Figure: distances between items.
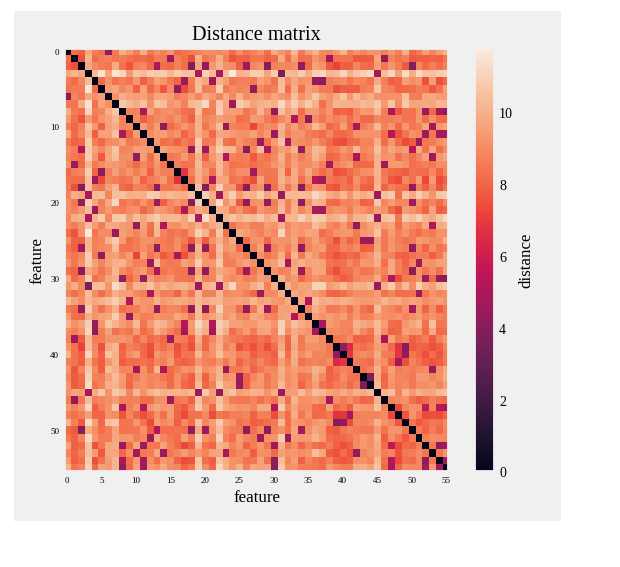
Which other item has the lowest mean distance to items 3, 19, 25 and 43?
31
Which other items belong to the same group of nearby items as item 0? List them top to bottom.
6
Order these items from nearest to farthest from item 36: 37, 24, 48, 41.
37, 48, 41, 24
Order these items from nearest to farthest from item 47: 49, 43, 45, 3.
49, 43, 45, 3
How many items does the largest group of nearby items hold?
8
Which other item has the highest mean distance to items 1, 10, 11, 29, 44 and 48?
3
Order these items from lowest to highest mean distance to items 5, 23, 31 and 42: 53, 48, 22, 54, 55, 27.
53, 27, 48, 22, 54, 55
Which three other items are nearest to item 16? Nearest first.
5, 27, 17
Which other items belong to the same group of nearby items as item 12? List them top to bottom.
28, 32, 51
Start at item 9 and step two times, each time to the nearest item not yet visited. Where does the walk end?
33
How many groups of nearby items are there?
14
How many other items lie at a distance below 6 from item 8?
6
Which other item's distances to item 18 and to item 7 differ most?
20
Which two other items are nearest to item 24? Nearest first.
7, 1
